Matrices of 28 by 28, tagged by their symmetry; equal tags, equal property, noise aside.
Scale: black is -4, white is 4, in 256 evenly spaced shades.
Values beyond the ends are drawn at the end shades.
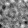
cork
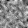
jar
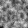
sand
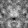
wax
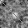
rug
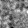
cork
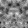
wax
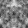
wax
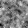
sand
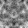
wax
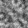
cork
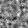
cork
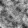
jar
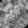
rug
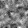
sand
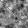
sand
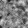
sand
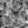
sand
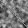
sand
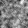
sand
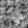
rug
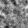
cork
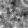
jar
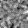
cork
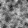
sand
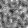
sand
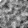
rug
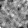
jar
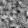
cork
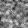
sand
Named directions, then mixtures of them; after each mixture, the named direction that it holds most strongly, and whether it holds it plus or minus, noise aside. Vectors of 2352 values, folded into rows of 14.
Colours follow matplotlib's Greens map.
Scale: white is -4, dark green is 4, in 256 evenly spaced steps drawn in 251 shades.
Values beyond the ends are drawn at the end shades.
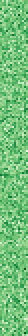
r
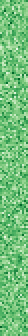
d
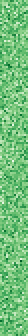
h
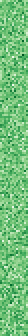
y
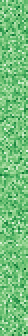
r, plus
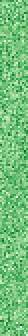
h, plus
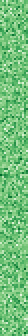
r, plus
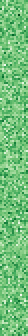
r, plus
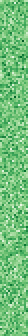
y, plus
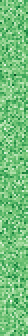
r, plus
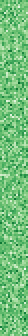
r, minus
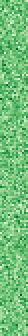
d, minus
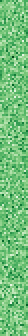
y, minus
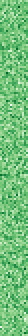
r, plus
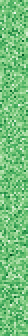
y, plus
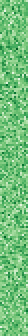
d, minus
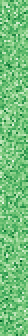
h, plus
